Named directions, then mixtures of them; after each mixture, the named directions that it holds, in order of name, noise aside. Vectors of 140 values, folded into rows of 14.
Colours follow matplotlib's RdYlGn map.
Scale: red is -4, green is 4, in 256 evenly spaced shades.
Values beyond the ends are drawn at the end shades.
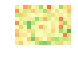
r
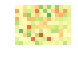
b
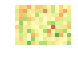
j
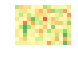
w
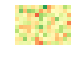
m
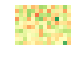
b, m, w.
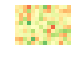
j, m, r.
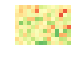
b, j, r.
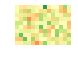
j, m.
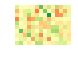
b.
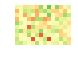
b.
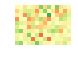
b.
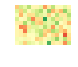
w.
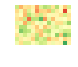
b, j, w.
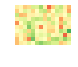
r.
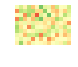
b, j, m.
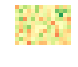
b, j.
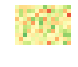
m, w.
